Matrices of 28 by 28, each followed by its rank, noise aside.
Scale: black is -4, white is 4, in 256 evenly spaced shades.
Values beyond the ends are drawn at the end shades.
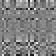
two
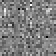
six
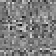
six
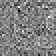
eight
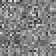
eight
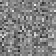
six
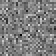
six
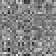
four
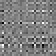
two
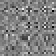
three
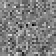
eight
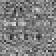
six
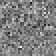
eight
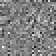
six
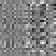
three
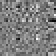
three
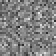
six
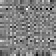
three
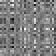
two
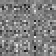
four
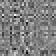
three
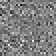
six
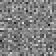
eight
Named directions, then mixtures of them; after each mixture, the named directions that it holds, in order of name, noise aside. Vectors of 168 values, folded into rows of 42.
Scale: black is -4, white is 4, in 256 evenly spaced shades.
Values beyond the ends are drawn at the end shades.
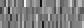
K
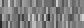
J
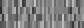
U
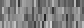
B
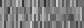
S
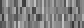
U.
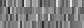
K, S.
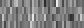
J, S.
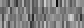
J, S.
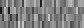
K, U.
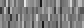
K.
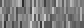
B, S.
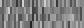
S.
